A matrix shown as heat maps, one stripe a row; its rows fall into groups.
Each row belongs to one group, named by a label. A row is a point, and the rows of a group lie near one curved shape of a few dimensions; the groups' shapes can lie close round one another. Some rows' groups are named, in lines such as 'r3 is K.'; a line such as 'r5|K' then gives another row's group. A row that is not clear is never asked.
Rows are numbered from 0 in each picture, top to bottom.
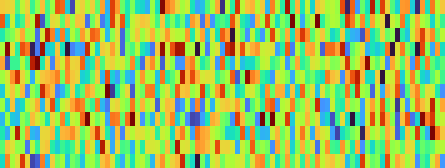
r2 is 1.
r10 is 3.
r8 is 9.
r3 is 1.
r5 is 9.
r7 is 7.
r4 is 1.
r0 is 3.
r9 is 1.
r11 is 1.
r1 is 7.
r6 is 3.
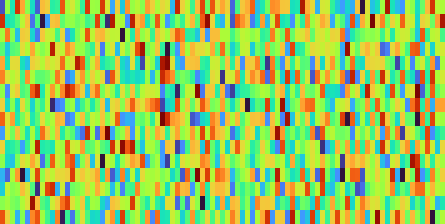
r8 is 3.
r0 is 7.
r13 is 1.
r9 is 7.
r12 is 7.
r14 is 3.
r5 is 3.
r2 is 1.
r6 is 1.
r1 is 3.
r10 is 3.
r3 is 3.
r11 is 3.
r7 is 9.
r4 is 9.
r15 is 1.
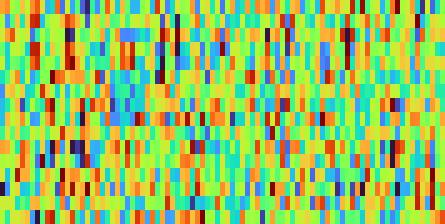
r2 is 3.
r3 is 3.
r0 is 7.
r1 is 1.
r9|9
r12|1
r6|3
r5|9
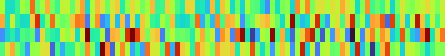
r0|1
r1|7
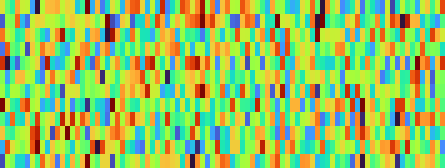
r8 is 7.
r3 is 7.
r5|3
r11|7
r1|7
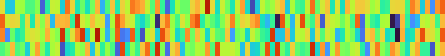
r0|3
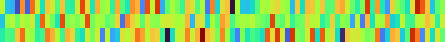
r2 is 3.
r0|1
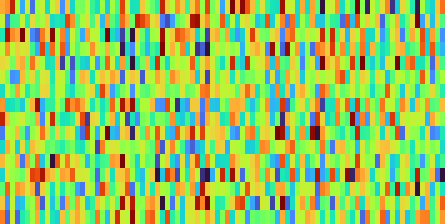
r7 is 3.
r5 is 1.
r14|3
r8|7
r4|7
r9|7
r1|3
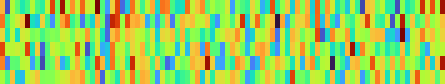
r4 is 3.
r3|7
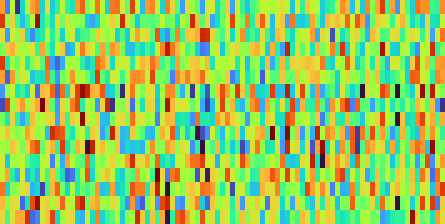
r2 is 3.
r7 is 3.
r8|7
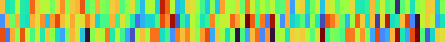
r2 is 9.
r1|9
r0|9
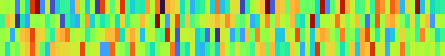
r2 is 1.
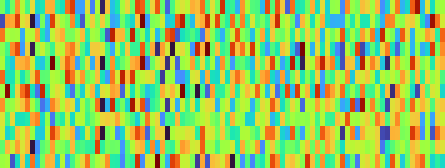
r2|3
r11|1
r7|3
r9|3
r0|3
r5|3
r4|3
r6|1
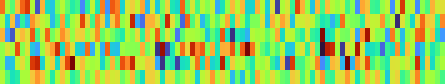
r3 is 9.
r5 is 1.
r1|9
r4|3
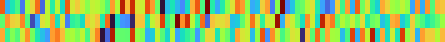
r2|3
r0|3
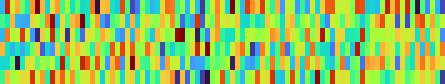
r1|7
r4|9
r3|3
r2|1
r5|3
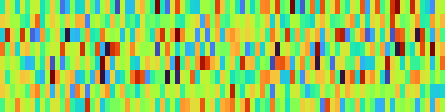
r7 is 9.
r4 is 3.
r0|1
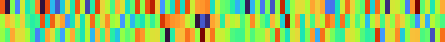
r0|9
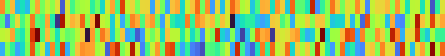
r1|1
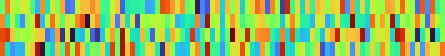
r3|3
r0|3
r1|7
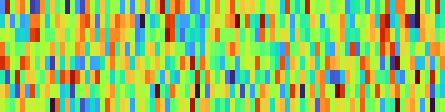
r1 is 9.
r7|7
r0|1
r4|7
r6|1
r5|1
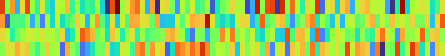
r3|9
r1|3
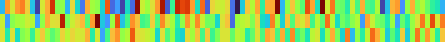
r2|7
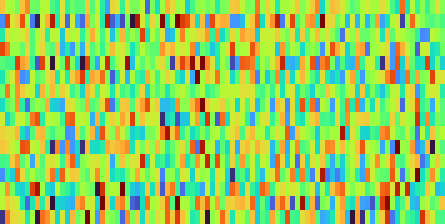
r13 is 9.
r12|1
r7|3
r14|3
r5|7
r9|3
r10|7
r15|7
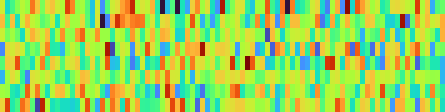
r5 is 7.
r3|3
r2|9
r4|9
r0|3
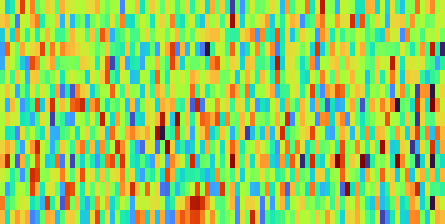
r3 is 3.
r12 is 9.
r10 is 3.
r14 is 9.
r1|7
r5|7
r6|1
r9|9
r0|1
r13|3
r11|1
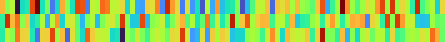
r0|9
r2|1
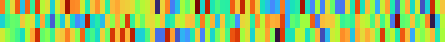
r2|3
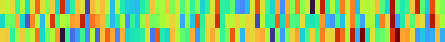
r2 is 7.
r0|9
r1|7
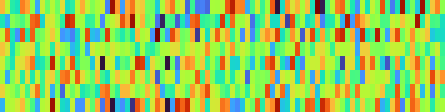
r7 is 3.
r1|3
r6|9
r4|3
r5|7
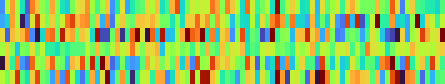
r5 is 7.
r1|7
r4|7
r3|9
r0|7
